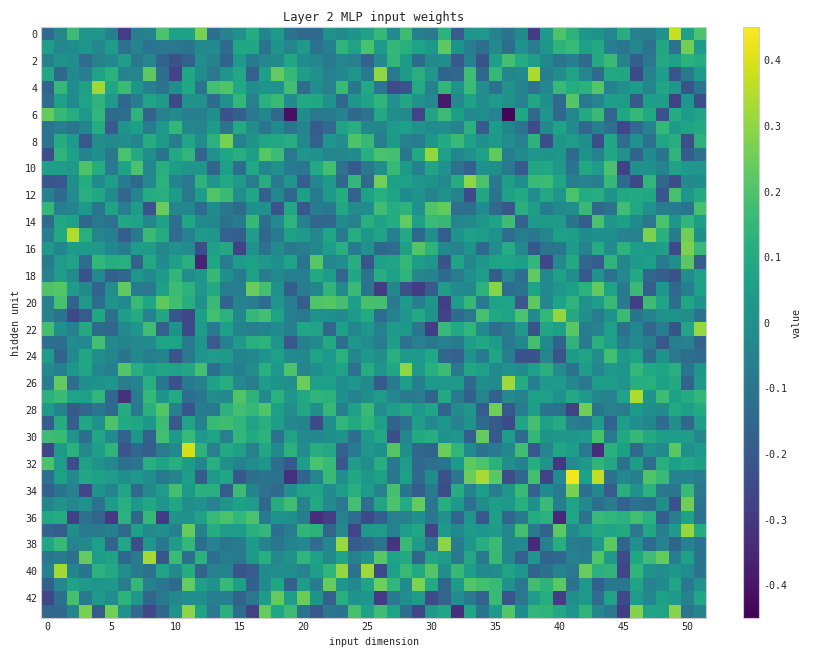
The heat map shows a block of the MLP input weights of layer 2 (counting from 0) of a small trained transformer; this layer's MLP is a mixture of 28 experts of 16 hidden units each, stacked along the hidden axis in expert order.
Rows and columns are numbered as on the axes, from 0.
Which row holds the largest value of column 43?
33
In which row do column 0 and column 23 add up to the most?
38
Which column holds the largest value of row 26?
36
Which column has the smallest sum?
0
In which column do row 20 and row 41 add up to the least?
31
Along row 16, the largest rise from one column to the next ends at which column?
50
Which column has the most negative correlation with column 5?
16
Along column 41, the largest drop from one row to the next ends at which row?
28
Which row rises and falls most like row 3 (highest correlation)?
5
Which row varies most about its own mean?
43
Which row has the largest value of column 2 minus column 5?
15
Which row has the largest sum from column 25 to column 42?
41
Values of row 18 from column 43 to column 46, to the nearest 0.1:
0 -0.1 0 0.1
